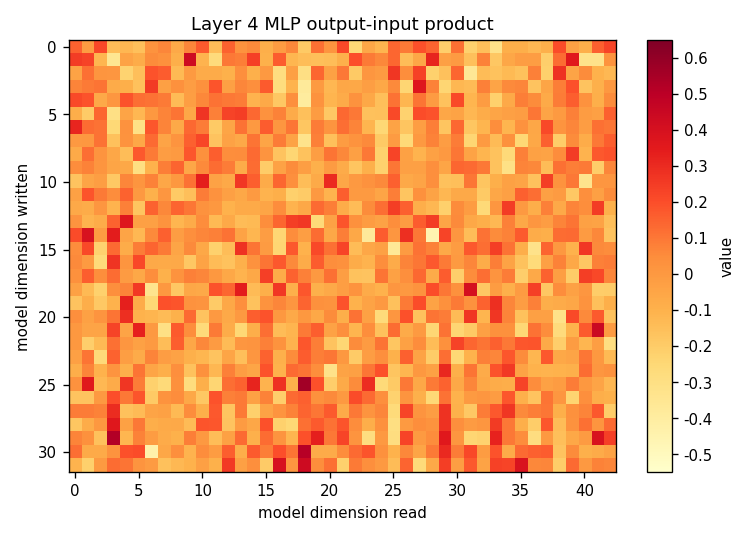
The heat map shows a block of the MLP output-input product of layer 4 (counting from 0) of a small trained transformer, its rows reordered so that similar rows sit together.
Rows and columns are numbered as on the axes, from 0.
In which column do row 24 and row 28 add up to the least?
25
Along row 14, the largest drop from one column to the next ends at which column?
28
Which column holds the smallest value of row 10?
40
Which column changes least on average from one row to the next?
38
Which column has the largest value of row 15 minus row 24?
20
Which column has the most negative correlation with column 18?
6
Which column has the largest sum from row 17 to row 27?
18
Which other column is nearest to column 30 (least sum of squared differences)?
7
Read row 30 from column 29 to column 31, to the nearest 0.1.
0.3 0.1 0.2
